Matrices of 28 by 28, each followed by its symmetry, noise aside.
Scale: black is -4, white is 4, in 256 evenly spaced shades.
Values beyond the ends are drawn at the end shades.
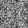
mirrored top to bottom.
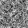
symmetric.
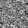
antisymmetric.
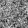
symmetric.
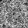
symmetric.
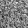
antisymmetric.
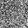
symmetric.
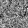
no symmetry.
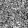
antisymmetric.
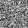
antisymmetric.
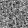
same after a half turn.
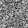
same after a half turn.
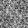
same after a half turn.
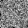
symmetric across the other diagonal.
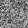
no symmetry.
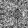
mirrored top to bottom.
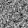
symmetric.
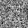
no symmetry.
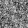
same after a half turn.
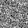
same after a half turn.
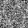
same after a half turn.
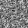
same after a half turn.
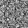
mirrored top to bottom.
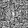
mirrored top to bottom.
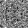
mirrored top to bottom.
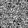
same after a half turn.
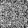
mirrored top to bottom.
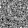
symmetric across the other diagonal.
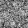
same after a half turn.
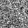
antisymmetric.
